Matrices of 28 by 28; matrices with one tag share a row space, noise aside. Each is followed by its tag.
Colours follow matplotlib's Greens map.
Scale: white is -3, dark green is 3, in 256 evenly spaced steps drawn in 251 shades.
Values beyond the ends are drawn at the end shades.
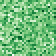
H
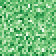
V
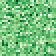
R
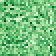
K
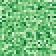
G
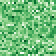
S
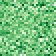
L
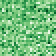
G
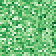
H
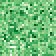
K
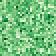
R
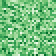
S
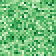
S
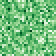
R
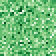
V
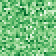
R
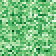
G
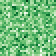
L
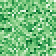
G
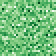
G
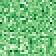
K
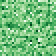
G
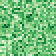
H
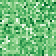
R
